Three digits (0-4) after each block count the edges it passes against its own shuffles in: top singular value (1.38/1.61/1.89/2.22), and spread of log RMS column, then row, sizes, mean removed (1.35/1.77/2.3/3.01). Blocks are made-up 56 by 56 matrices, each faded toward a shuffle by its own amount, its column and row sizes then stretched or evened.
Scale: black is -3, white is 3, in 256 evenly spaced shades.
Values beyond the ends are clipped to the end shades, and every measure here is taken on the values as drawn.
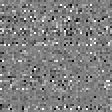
1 2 4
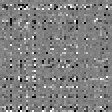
3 3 4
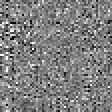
2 3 0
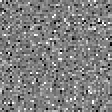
1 0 0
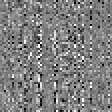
4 4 1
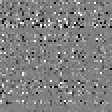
0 2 4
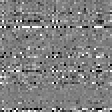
4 1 4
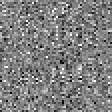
2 2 0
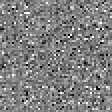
0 2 2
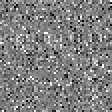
3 0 0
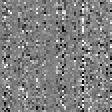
1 4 0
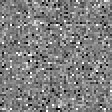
0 1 2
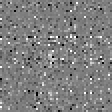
2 2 2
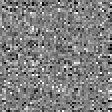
3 2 1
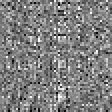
3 3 0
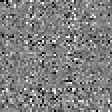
2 2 3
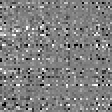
2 3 4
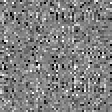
3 2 1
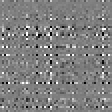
4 3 4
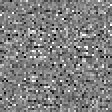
2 0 2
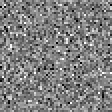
1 0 0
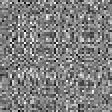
4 3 1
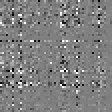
2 4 4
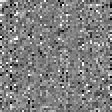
0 3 0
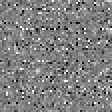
0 2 3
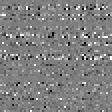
2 0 4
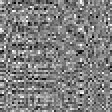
4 2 0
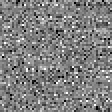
2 0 2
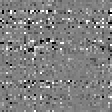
0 3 4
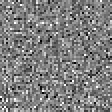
2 0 0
